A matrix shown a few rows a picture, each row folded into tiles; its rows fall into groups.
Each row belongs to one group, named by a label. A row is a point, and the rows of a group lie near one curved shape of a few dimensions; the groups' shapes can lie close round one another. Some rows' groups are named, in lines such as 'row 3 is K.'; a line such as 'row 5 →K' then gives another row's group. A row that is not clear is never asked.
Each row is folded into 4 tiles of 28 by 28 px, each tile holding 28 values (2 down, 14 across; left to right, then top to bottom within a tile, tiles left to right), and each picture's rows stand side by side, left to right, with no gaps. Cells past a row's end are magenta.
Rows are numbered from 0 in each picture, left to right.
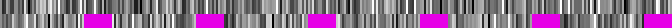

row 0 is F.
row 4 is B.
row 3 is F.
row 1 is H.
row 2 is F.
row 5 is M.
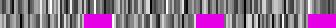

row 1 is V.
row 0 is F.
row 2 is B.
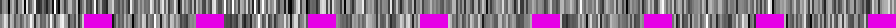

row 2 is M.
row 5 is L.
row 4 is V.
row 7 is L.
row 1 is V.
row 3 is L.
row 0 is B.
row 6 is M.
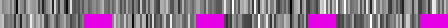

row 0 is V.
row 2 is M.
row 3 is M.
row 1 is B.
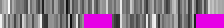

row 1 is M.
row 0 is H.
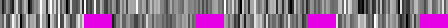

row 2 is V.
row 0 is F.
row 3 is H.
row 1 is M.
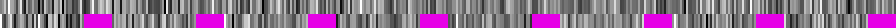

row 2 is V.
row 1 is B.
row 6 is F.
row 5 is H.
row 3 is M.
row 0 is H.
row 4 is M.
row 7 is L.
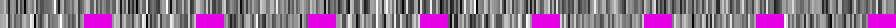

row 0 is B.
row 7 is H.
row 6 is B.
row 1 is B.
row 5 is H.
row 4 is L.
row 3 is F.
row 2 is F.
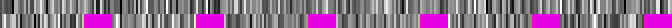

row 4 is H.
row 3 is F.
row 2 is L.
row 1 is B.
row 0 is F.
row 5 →M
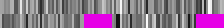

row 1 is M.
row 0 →L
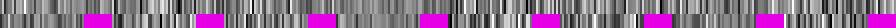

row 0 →M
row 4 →L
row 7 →H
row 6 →M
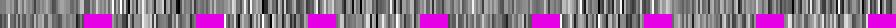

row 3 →B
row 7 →B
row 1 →V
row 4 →M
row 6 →B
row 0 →M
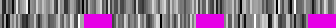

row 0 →L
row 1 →F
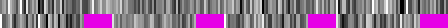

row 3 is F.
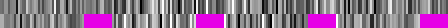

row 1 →F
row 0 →V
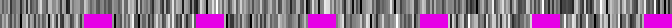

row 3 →B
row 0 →B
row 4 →H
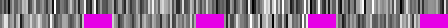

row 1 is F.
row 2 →F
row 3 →L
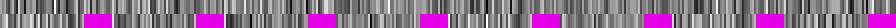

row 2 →L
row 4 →H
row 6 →H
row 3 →F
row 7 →V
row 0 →B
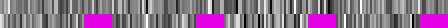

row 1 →M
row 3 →M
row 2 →F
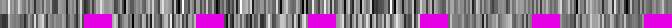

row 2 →L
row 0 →M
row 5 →V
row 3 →B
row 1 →F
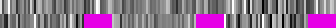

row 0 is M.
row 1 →H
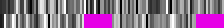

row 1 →B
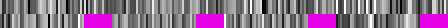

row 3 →M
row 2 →H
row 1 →F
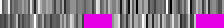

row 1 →B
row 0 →M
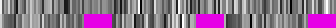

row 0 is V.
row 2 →L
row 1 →L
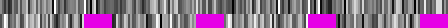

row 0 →B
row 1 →F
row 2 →B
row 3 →L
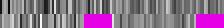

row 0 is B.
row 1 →H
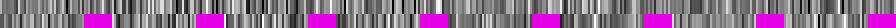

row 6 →H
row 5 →M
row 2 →H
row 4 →M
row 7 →B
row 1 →F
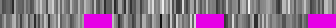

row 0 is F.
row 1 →F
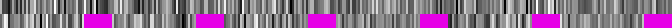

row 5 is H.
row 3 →F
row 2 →V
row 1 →H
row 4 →L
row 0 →B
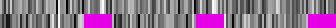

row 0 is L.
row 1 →L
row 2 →V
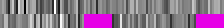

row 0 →B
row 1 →M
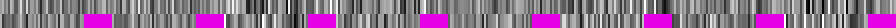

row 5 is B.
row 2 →H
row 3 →V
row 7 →H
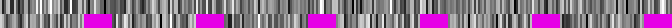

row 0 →F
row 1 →F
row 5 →L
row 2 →M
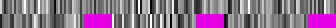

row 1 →H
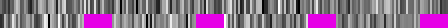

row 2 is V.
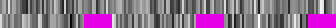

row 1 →H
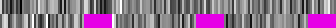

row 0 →B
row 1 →H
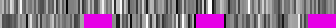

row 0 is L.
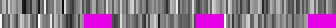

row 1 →M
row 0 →H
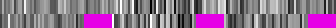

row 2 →F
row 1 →H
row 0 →M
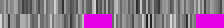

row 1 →B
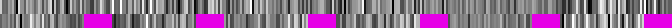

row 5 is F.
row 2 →L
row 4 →B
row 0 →V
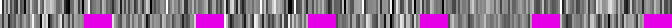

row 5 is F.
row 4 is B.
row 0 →V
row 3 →L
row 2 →F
